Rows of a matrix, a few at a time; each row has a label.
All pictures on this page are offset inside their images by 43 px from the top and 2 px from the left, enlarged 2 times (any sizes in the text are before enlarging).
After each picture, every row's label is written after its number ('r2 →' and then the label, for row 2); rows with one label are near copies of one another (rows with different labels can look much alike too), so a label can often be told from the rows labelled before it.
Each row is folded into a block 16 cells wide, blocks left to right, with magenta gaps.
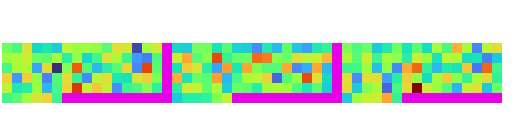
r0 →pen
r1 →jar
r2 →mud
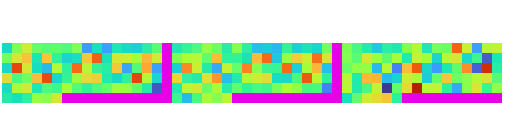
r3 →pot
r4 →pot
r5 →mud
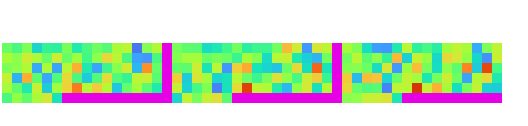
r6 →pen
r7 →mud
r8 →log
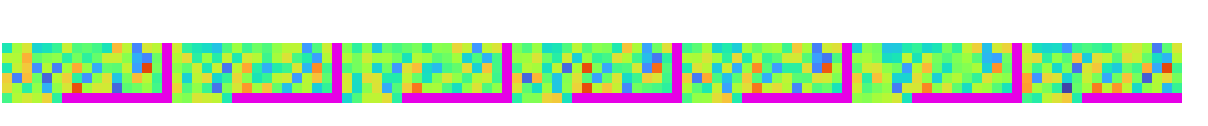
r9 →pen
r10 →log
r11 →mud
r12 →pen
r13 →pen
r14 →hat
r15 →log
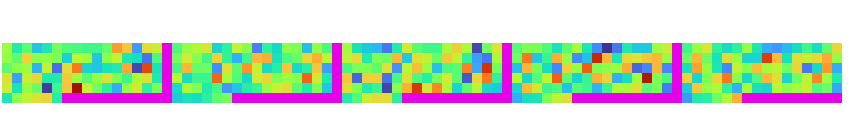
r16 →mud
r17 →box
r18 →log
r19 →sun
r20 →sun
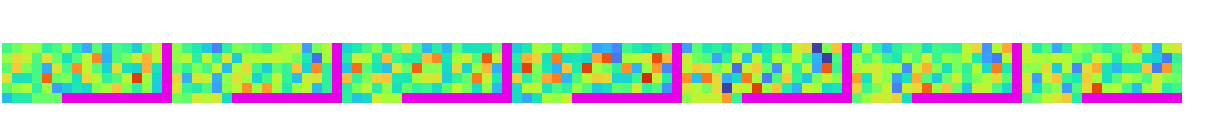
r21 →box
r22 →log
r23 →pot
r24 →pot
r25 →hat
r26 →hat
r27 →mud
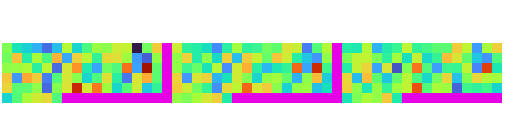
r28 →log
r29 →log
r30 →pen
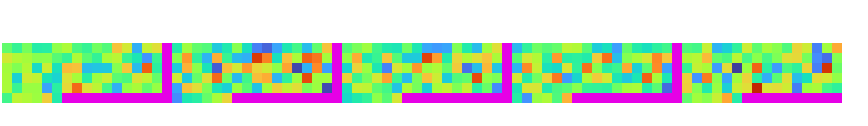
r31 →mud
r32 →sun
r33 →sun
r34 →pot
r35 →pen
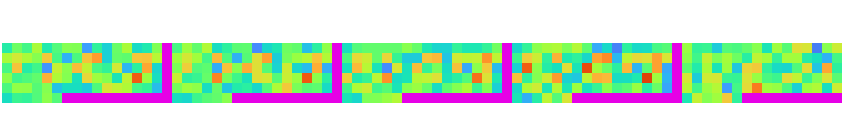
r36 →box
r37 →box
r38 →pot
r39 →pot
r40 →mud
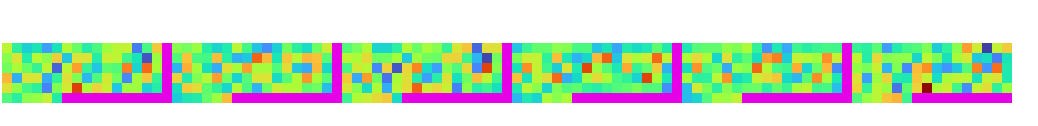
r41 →log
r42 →sun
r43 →pen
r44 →pot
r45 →pot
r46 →mud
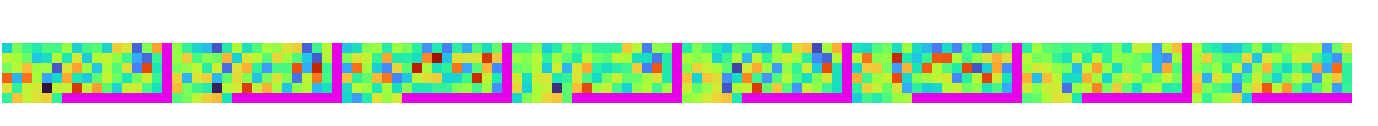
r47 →hat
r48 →log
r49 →pot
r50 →mud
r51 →hat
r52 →jar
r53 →hat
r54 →log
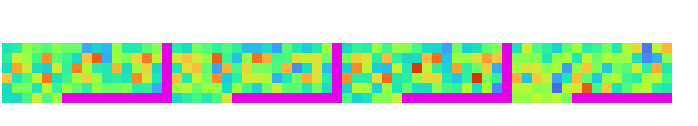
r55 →pot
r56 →jar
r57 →pot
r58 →hat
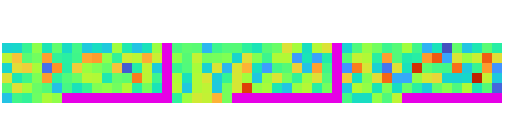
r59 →jar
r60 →mud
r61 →pot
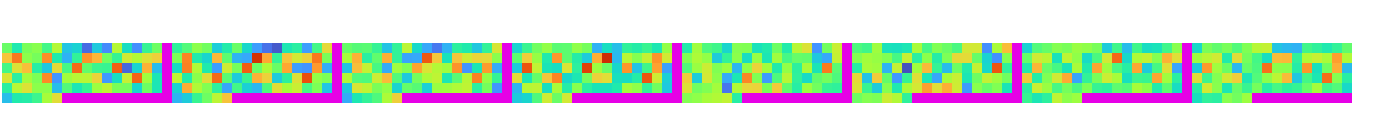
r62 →jar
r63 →sun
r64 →sun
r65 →pot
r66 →hat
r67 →pen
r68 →pot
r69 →pot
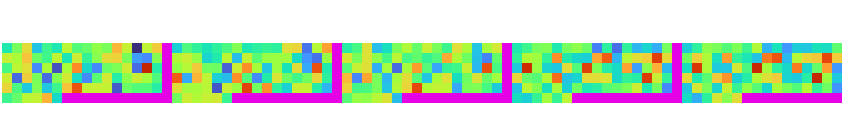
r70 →pen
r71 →hat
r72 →pen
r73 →pot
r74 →pot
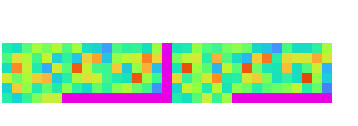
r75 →pot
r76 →pot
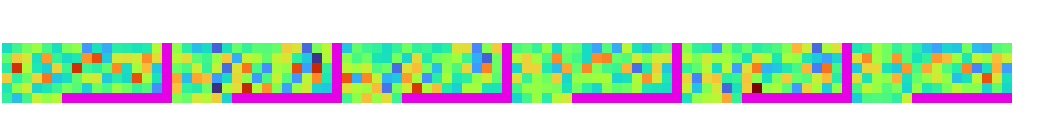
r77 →pot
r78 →log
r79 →hat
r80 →jar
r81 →mud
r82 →jar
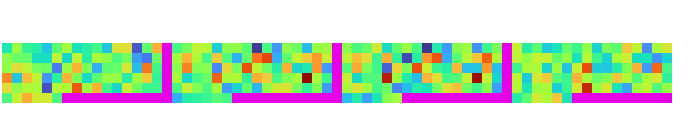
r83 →hat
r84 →box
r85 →box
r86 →mud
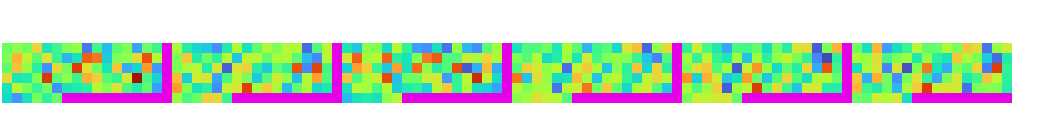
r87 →box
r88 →log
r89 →jar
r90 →hat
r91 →hat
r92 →pen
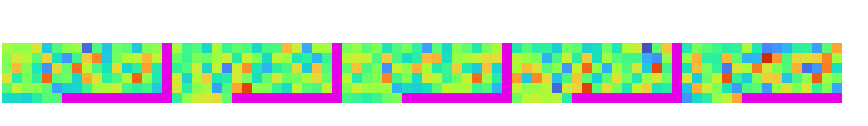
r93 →box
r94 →mud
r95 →box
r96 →hat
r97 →sun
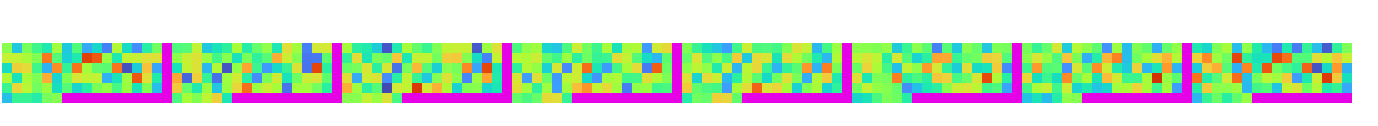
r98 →jar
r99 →pen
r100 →log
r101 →pen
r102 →log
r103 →box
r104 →box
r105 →jar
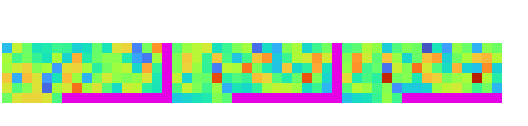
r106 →hat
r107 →box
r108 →box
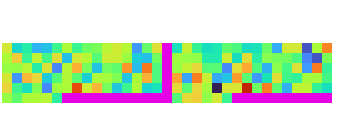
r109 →log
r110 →hat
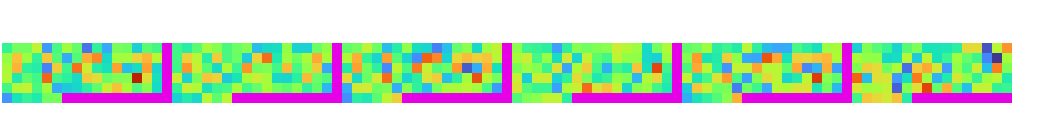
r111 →box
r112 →pot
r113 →sun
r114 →log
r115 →sun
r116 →hat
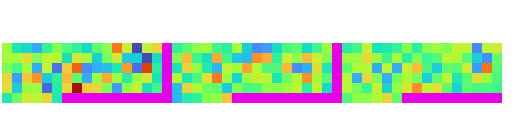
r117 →mud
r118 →sun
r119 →pen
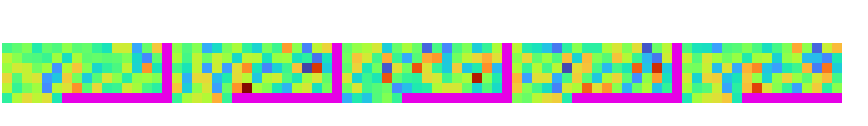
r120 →hat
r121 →mud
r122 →box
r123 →log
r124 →mud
